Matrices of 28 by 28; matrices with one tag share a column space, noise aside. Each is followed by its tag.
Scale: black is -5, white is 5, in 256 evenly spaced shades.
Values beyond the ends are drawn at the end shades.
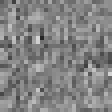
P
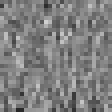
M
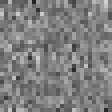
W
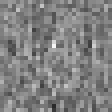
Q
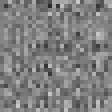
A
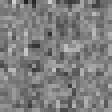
A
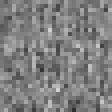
Q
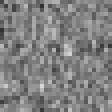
Q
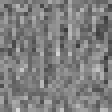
Q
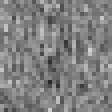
Q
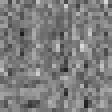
A
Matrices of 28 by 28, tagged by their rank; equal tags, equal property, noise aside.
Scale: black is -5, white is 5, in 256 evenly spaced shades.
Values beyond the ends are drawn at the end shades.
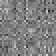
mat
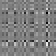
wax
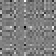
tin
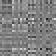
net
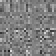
mat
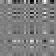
wax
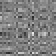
net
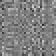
mat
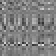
tin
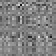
net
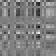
wax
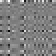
wax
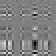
wax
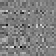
mat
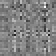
net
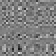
net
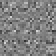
mat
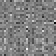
mat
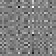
net
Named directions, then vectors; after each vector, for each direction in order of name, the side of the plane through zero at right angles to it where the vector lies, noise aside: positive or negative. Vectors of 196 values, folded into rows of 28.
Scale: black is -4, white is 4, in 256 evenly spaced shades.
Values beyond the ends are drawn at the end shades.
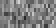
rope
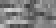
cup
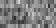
negative, positive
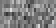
positive, positive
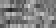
negative, negative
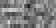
positive, positive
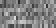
positive, negative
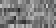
negative, positive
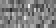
negative, negative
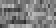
negative, positive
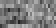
negative, positive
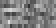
positive, positive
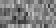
negative, positive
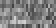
positive, negative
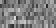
positive, negative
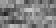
negative, positive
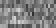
positive, negative
